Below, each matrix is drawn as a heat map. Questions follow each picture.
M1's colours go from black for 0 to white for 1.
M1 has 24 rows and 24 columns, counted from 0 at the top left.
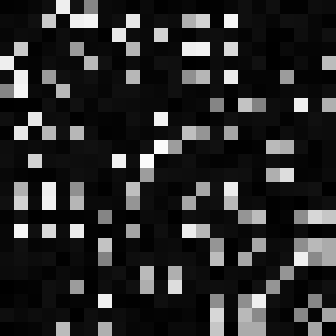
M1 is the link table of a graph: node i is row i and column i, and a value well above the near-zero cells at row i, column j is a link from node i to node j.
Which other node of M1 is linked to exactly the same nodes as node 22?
node 7
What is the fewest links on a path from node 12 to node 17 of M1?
7
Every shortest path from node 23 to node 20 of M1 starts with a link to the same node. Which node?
node 4
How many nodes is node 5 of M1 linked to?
7
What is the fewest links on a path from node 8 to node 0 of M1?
7
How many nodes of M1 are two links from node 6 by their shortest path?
7
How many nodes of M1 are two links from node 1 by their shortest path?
3
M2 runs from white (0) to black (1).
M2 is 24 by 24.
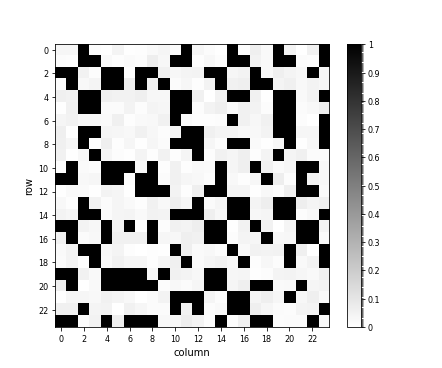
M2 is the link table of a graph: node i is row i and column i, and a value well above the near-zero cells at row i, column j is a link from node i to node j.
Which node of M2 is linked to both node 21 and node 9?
node 12
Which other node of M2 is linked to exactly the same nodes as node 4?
node 1
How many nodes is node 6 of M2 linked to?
5
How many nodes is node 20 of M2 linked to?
11
